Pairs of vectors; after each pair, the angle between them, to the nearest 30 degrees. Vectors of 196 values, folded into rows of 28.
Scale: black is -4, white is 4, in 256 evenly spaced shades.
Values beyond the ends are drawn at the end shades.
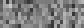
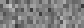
60 degrees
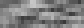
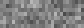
60 degrees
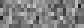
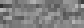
60 degrees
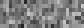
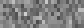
90 degrees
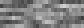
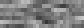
150 degrees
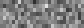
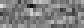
120 degrees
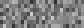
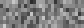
30 degrees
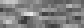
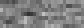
150 degrees
